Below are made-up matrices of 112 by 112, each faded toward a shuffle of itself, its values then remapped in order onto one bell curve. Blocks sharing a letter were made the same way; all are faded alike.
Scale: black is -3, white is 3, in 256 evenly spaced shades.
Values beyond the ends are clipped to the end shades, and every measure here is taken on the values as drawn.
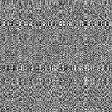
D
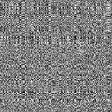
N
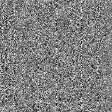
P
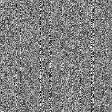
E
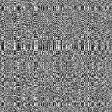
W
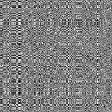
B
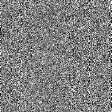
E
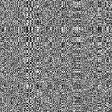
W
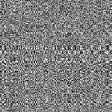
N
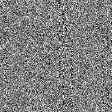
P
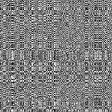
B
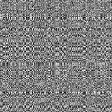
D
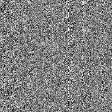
P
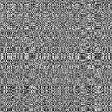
D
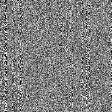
E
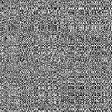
N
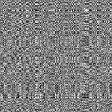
D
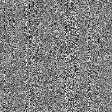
E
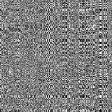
W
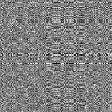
D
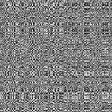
D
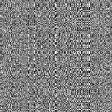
W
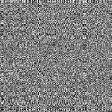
N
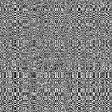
B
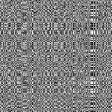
B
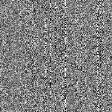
E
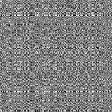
D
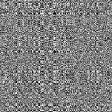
N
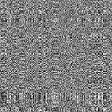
N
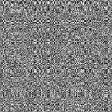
N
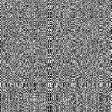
W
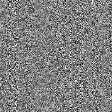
P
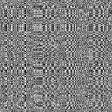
B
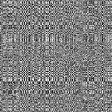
B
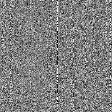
E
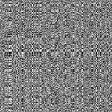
W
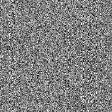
P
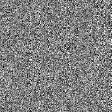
P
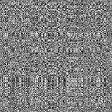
N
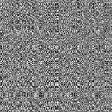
N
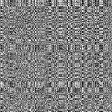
B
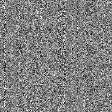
P
